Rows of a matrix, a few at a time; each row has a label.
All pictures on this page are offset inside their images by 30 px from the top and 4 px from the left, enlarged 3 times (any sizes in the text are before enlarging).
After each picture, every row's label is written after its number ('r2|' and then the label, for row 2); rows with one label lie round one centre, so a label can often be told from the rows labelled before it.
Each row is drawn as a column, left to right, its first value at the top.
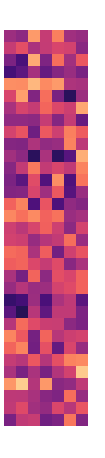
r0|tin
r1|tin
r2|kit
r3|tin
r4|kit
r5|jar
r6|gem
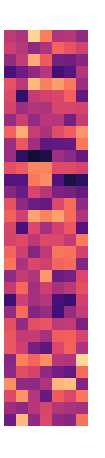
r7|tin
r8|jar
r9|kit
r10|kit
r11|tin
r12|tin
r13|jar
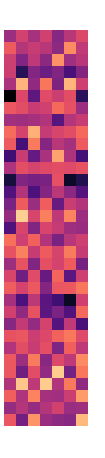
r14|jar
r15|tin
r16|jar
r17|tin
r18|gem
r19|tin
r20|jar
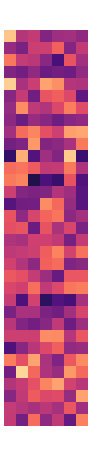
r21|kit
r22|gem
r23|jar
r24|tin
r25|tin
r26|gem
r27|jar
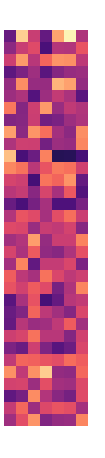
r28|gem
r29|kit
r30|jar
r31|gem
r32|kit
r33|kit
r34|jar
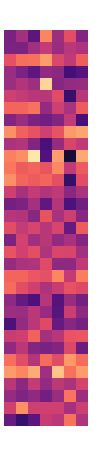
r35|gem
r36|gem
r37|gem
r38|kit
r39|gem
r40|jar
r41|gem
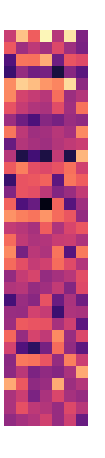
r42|tin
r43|kit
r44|kit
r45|kit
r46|tin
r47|kit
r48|gem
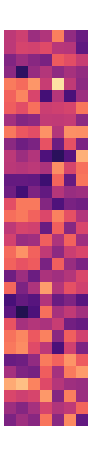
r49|tin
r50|tin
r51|tin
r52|jar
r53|kit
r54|jar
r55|gem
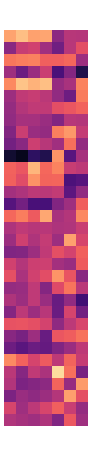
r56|kit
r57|kit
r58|kit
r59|kit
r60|gem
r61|jar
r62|tin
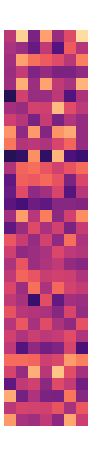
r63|jar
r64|kit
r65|gem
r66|kit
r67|gem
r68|jar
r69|kit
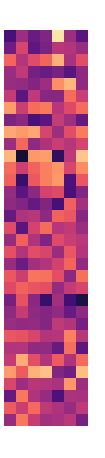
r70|gem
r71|jar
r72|gem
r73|gem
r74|kit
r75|tin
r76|gem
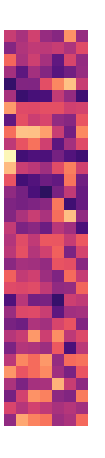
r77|gem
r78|jar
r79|jar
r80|jar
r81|tin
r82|kit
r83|jar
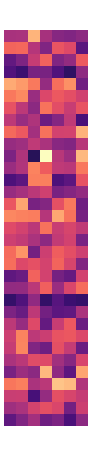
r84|tin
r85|tin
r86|kit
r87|gem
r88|tin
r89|tin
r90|gem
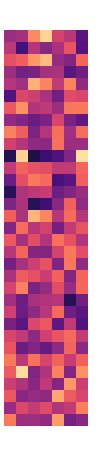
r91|jar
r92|gem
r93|kit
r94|kit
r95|jar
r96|tin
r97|gem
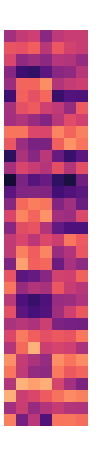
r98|jar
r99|tin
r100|tin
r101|tin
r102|jar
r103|jar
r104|jar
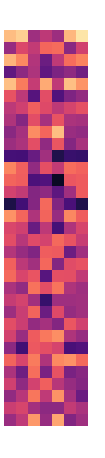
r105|kit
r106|kit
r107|jar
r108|tin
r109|jar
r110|kit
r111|kit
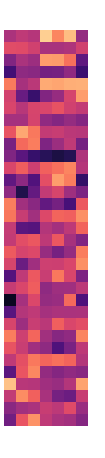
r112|tin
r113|jar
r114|jar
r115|kit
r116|kit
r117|kit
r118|tin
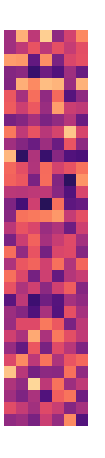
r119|gem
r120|kit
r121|tin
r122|kit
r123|tin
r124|jar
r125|kit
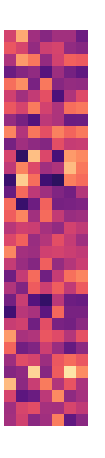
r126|tin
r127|kit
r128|gem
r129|tin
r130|jar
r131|gem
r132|gem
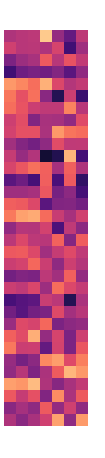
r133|tin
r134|tin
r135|tin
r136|kit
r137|jar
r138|gem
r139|jar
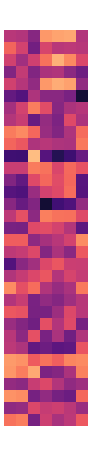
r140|jar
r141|jar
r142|gem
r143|kit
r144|kit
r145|kit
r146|jar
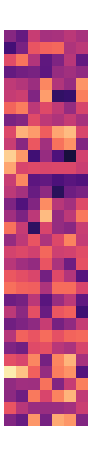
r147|gem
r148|gem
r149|jar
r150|tin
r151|jar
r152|jar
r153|tin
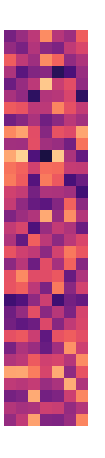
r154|gem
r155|gem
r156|jar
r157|kit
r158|gem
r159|tin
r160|jar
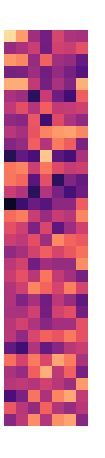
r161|kit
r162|kit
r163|jar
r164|gem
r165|jar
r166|jar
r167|tin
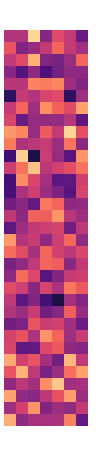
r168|jar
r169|gem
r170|kit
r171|tin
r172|tin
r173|jar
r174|gem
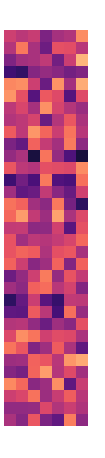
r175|tin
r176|tin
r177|jar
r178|gem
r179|tin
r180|jar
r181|kit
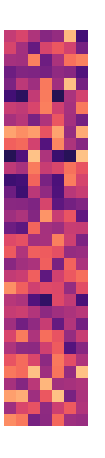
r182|jar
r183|jar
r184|gem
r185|tin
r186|jar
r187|kit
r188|gem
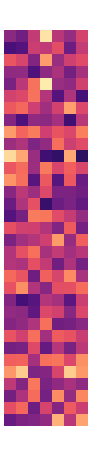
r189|gem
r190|gem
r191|tin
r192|kit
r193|jar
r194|gem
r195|jar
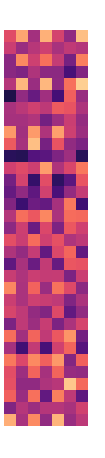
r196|jar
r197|kit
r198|jar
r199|kit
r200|jar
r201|tin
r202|kit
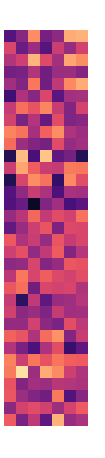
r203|jar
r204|gem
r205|kit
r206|gem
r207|jar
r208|kit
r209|kit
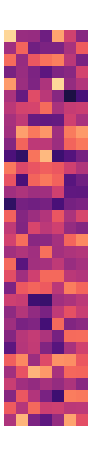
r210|kit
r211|jar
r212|gem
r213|gem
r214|kit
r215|jar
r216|jar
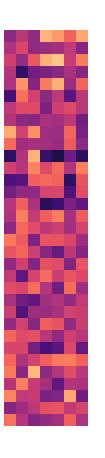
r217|jar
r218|tin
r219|gem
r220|kit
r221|kit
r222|jar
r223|kit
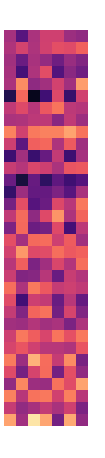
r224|jar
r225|tin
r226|jar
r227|jar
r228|tin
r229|jar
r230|tin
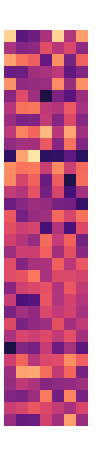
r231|kit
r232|gem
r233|gem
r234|jar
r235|kit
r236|jar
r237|kit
